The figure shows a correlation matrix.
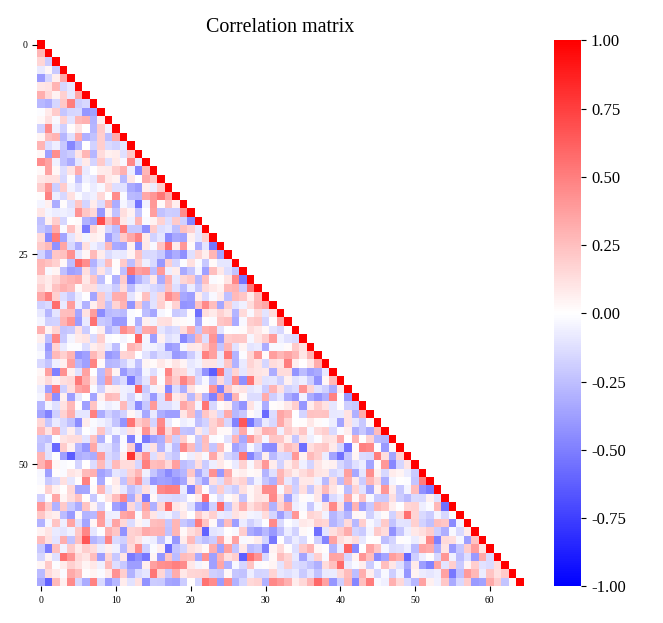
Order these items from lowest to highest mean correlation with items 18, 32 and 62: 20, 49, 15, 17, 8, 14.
49, 8, 20, 14, 15, 17
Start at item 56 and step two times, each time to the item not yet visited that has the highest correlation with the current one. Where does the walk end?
12
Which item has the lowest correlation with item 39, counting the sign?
23
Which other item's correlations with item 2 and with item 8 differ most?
41
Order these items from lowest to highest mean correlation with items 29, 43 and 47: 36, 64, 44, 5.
36, 5, 44, 64
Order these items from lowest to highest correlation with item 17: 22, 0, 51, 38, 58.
51, 58, 22, 38, 0
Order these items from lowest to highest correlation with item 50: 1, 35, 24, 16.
35, 24, 16, 1
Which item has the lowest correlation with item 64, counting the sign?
1
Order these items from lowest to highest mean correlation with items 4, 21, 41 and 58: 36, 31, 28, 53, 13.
28, 53, 36, 31, 13
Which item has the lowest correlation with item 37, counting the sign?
58
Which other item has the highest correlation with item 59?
6
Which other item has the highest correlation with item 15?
63
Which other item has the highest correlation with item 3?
61
